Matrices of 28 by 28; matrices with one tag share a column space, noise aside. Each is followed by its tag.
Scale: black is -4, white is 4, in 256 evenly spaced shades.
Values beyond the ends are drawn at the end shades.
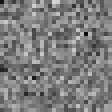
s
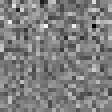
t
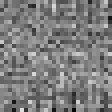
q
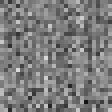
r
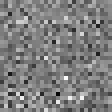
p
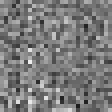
r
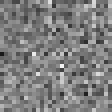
q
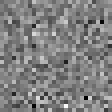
p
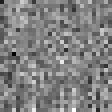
q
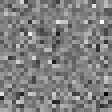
p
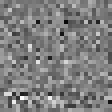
p
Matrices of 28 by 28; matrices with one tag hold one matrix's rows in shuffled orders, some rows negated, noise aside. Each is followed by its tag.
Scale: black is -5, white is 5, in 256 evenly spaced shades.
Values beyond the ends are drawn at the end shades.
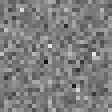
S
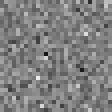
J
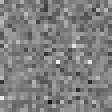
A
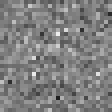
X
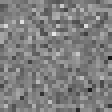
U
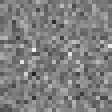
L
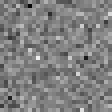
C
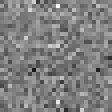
X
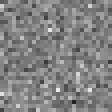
A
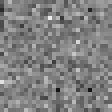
A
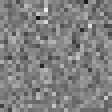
J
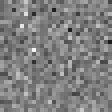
L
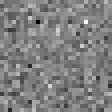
C
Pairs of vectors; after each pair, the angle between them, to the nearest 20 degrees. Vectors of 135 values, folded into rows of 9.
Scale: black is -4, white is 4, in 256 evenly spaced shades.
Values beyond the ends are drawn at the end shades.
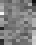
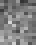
100 degrees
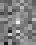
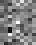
40 degrees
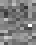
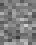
100 degrees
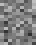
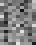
40 degrees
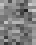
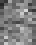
160 degrees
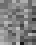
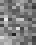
60 degrees
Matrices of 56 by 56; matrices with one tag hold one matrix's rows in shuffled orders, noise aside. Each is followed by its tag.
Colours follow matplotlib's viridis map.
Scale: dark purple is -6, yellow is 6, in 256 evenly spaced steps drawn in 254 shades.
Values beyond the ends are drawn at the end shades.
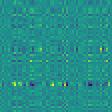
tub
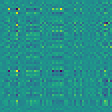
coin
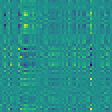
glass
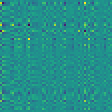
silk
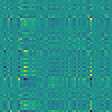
glass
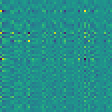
silk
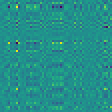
coin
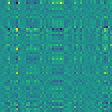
coin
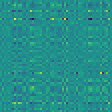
tub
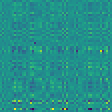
tub
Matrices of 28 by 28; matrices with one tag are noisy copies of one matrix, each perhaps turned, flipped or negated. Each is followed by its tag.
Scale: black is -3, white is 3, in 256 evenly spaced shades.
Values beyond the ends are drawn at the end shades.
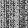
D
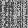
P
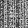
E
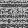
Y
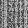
Y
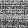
D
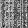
P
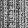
E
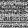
P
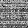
E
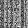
Y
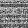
Y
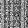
Y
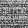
E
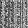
P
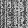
P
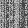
D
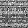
P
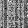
Y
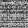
P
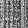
Y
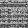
Y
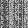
D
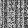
Y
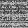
P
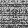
E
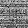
E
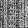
E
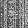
E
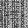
E
